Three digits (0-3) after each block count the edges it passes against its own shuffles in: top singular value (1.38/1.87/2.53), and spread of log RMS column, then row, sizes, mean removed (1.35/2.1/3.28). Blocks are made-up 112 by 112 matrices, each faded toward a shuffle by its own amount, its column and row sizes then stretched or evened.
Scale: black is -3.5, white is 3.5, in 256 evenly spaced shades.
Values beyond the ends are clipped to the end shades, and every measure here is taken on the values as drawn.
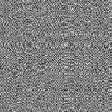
3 0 2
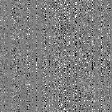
1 3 2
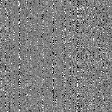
2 3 0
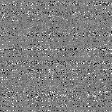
0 2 3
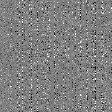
1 3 1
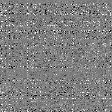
0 2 3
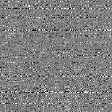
2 0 3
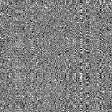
3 2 1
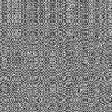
3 2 0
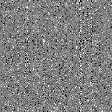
2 2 0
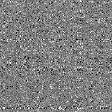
2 2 2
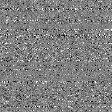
1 1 3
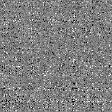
1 2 2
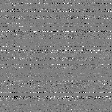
1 1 3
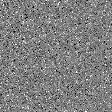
0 1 0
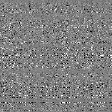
0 2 3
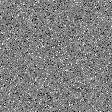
1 0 0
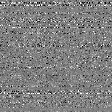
2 0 3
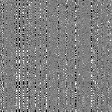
3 3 1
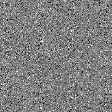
1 2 0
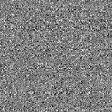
2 1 2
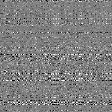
3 1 3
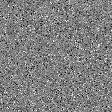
1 0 0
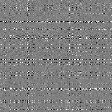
3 2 3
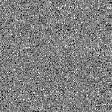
2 1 1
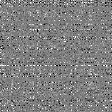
2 2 3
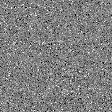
0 0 1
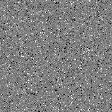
1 1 0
